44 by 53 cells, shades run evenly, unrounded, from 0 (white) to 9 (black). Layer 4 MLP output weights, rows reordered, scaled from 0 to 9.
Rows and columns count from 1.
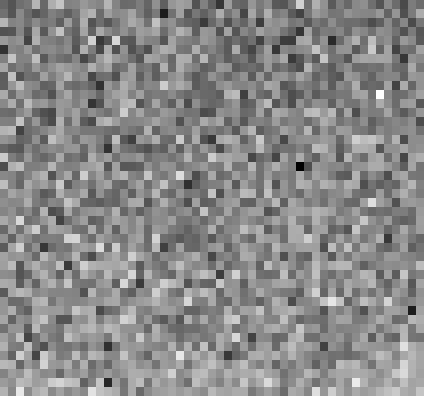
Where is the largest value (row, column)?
19, 38
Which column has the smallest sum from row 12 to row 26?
41
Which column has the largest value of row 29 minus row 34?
42
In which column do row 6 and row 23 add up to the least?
47
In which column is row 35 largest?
52
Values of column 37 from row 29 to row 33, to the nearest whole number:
4 4 5 3 5
